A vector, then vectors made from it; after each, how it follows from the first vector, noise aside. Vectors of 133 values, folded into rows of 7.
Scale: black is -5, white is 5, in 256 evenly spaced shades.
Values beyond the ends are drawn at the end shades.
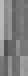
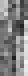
reversed, scaled up.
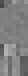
negated, partly zeroed.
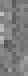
partly zeroed.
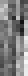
reversed, scaled up.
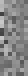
sign-scrambled.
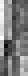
scaled up.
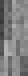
negated.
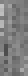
partly zeroed.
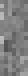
partly zeroed.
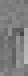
reversed, partly zeroed.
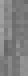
shrunk.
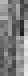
reversed, scaled up.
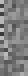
sign-scrambled.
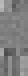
partly zeroed.
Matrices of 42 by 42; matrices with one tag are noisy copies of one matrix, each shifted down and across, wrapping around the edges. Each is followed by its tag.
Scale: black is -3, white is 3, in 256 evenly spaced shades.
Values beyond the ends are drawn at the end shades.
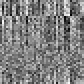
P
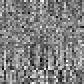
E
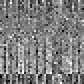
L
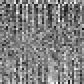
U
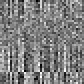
P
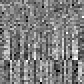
P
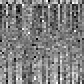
L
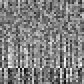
U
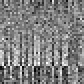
L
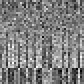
L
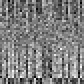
L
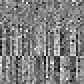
P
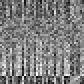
L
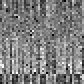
L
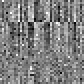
P
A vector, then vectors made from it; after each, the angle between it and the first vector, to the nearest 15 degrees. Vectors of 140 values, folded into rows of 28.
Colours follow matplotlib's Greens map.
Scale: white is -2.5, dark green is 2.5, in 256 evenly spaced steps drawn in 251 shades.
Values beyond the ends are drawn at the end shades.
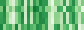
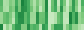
75 degrees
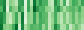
45 degrees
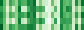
75 degrees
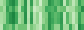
150 degrees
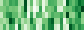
135 degrees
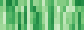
120 degrees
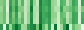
75 degrees
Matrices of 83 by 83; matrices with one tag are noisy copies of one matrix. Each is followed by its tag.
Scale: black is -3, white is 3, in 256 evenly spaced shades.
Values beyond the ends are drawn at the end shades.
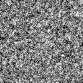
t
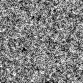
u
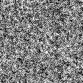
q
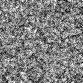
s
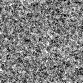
q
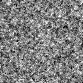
t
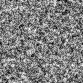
s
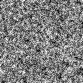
q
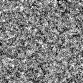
s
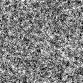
q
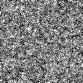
s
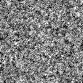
t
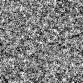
s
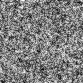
q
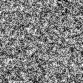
s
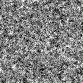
q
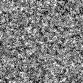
s
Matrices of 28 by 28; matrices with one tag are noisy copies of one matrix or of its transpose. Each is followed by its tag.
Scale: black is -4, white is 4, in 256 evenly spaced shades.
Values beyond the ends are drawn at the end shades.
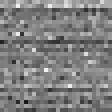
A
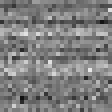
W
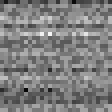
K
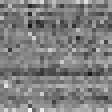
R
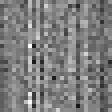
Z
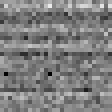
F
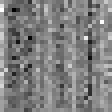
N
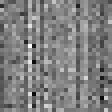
Z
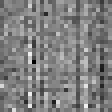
Z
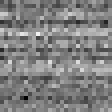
W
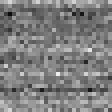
N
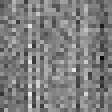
Z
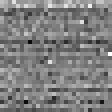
A
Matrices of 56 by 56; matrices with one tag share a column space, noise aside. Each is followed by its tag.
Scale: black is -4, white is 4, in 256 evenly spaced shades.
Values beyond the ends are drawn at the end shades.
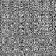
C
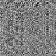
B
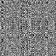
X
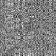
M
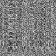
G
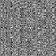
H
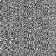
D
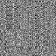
G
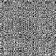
X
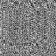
B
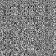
D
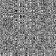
M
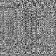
B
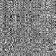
C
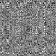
B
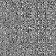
H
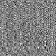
G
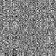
M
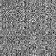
M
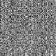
M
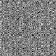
X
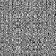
C
